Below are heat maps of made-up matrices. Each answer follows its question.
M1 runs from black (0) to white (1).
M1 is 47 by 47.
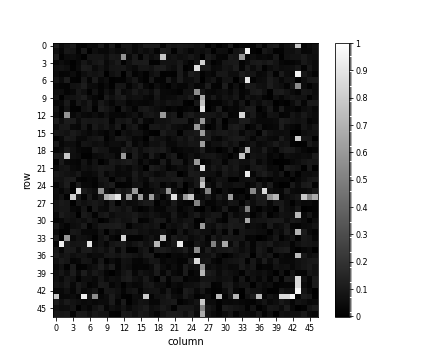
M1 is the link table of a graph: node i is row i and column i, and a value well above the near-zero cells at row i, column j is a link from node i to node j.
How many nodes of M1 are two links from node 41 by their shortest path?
9
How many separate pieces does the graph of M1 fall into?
5
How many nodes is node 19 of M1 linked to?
3
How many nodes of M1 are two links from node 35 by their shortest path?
6
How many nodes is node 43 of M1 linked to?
10
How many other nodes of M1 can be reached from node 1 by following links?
6
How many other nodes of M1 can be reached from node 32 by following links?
10
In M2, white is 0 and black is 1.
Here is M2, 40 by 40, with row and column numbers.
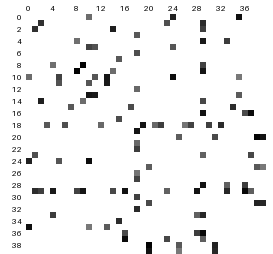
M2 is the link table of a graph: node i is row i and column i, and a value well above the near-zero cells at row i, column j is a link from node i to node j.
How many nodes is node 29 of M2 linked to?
12
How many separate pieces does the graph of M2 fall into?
5
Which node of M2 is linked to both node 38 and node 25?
node 20
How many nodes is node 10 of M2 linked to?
6
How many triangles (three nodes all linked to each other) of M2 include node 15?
0
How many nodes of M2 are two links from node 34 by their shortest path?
2
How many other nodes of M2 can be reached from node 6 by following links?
10
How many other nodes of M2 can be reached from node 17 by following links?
3
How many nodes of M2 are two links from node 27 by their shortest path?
9
